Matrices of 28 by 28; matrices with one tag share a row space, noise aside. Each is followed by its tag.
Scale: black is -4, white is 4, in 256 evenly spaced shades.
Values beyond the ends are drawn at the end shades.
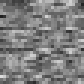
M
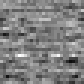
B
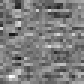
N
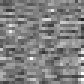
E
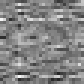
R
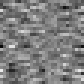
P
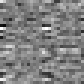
E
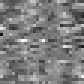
P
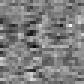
M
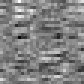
R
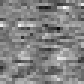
R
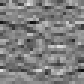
M
